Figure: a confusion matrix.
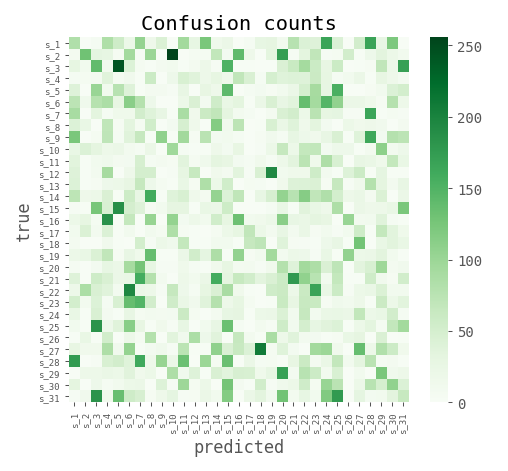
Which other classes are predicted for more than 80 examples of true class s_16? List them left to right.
s_4, s_8, s_10, s_20, s_26
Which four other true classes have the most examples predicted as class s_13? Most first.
s_1, s_28, s_9, s_7
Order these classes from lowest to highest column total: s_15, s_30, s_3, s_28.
s_30, s_28, s_3, s_15
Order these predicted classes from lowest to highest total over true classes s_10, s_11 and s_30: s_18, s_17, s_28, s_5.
s_17, s_5, s_18, s_28
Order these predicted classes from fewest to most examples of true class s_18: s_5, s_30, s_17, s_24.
s_5, s_24, s_30, s_17
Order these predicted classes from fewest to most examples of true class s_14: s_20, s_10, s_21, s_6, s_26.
s_26, s_10, s_6, s_21, s_20
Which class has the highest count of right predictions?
s_21
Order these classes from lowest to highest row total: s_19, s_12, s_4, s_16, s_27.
s_4, s_12, s_19, s_16, s_27
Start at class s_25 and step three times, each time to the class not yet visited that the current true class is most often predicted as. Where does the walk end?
s_15
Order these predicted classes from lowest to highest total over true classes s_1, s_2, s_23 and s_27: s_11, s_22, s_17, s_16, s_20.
s_17, s_22, s_11, s_16, s_20
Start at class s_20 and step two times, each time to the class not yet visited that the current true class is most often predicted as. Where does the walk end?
s_28
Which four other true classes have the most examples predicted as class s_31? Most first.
s_3, s_15, s_25, s_9
